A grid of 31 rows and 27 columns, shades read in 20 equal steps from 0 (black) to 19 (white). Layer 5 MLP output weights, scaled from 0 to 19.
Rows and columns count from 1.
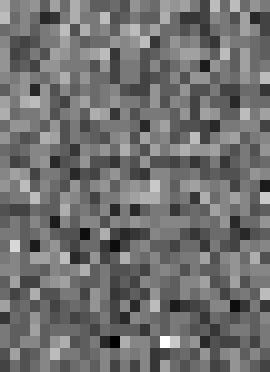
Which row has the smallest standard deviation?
28
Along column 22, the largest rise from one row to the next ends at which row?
12
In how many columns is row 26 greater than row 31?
9
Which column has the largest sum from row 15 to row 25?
16
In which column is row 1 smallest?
21
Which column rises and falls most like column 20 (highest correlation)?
6
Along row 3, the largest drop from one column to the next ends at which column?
8
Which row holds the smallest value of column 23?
14
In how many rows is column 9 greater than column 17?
12
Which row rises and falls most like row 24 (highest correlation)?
30
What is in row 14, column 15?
11
